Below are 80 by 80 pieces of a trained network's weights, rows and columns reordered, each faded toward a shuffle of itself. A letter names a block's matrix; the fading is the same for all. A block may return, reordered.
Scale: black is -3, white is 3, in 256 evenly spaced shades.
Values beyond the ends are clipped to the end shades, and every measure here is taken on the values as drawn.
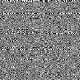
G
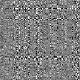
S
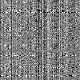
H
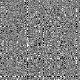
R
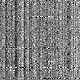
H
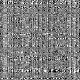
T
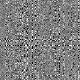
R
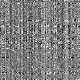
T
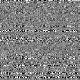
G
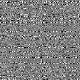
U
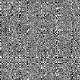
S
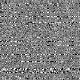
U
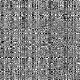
T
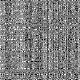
T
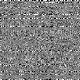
G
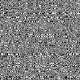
U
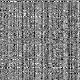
H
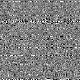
G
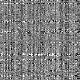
T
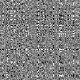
S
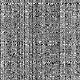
H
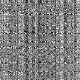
T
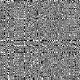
R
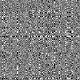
S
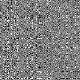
S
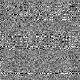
G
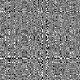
S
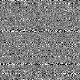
U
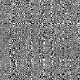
S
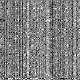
H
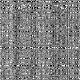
T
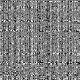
T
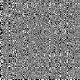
R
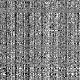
H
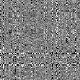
R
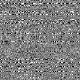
U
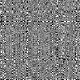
S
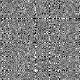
R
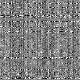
T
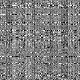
T
